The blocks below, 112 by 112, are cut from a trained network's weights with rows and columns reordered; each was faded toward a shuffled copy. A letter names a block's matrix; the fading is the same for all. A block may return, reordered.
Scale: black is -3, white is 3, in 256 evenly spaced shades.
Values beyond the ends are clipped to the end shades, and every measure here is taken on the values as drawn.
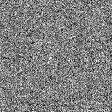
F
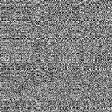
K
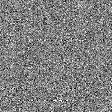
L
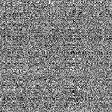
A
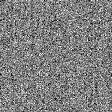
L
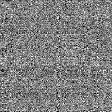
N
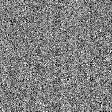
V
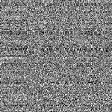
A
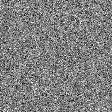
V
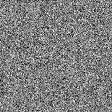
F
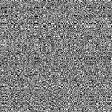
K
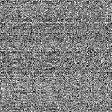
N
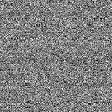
A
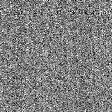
V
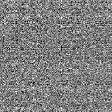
N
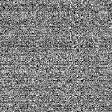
N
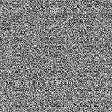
A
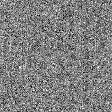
L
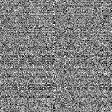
N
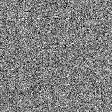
F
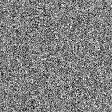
F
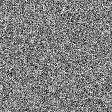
F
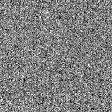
V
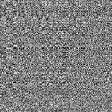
K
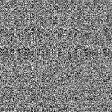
A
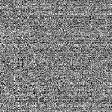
N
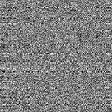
K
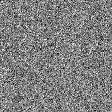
F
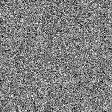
F
